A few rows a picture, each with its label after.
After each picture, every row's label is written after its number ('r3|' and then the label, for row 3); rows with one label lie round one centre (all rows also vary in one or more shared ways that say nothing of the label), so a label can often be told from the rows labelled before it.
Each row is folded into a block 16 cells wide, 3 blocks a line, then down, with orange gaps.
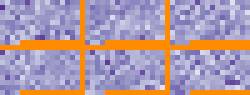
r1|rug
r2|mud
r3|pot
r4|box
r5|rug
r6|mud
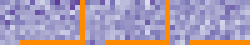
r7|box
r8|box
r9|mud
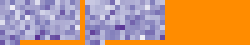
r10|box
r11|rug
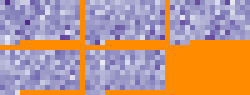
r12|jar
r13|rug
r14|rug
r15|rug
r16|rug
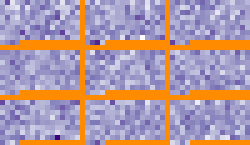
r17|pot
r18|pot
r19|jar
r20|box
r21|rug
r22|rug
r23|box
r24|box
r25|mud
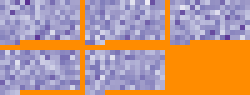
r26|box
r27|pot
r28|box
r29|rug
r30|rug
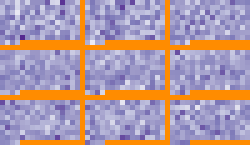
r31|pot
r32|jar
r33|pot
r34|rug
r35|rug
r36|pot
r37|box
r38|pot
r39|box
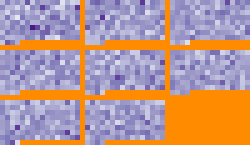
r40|rug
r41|jar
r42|pot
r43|mud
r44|rug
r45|mud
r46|pot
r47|mud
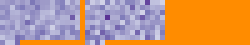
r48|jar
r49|mud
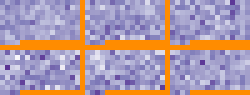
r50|jar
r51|jar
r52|mud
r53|jar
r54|box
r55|mud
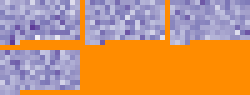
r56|mud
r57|mud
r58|jar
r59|box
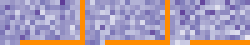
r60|pot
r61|pot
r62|rug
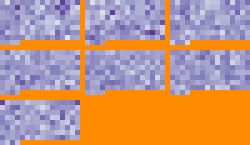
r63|mud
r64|rug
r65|rug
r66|pot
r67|rug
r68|jar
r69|box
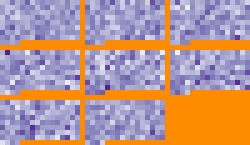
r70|rug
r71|pot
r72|pot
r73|mud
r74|pot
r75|rug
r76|rug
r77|rug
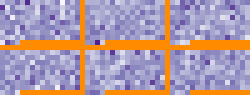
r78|rug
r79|pot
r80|rug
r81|pot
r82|box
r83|pot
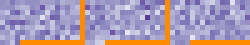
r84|mud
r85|rug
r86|box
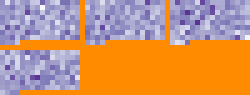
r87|pot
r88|pot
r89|mud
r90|rug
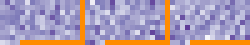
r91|mud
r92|jar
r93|box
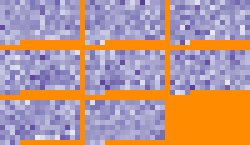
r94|jar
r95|rug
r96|pot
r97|rug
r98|pot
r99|pot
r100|mud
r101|jar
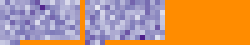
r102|mud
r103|box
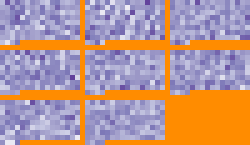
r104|mud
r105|rug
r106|jar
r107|jar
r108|jar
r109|mud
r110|jar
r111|box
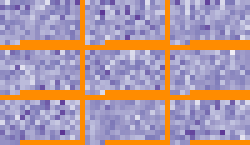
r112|rug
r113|mud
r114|rug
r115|jar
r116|pot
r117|rug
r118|mud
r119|jar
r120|mud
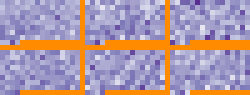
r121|mud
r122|pot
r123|jar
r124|box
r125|jar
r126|rug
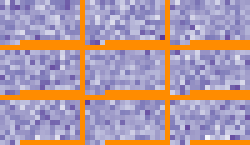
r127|rug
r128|mud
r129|rug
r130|mud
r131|mud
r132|box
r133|box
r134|box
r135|box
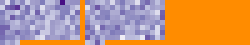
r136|mud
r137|mud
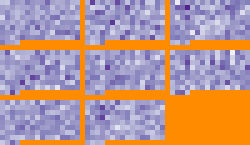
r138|jar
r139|box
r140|mud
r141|jar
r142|rug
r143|mud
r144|box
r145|mud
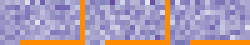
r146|mud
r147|pot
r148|box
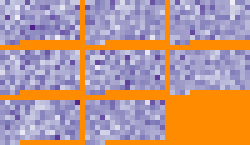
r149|rug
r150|pot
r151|pot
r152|jar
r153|box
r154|pot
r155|box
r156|pot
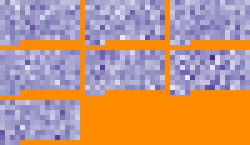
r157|rug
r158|box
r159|rug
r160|pot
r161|jar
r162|jar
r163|box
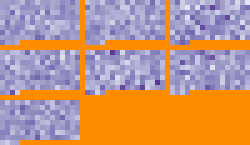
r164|pot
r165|rug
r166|box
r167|rug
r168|jar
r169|rug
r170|rug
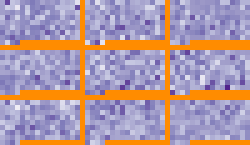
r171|pot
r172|pot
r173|pot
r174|rug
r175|box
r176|jar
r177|pot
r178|jar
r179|mud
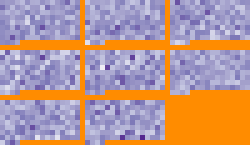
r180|pot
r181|rug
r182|pot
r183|rug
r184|rug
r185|rug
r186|mud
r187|box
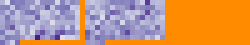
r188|mud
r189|mud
